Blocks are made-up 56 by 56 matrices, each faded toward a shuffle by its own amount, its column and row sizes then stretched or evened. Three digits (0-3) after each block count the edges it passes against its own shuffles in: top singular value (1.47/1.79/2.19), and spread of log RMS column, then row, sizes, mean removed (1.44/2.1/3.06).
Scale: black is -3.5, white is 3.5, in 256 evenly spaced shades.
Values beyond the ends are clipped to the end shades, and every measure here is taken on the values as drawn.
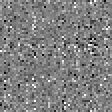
0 2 1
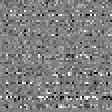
2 1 3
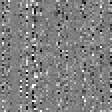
0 3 0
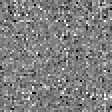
0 1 1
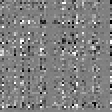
0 3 3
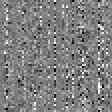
1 3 0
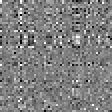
3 2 2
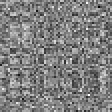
3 0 0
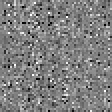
0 2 1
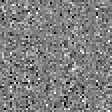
1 2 0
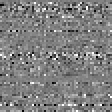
2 0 3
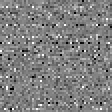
0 0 2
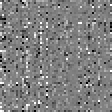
0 3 1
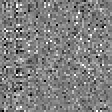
2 2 0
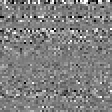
2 0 3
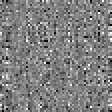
2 2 1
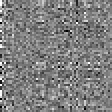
3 2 1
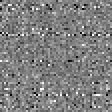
1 1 2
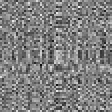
3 2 0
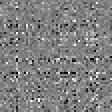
2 2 2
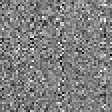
2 2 0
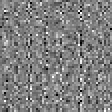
3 2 0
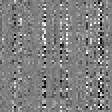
3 3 1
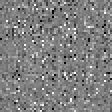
1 2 1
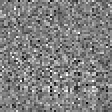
2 1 1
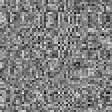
3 1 1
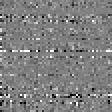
1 1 3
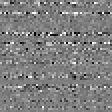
1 0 3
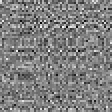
3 0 2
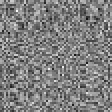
3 0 0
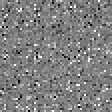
0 1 1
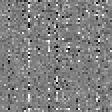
2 2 1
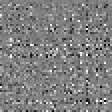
0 2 3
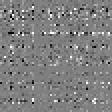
1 2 3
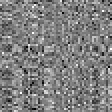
3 1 1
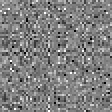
3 1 0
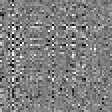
3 2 1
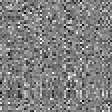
3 2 0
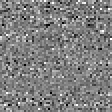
1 0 2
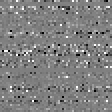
0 0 3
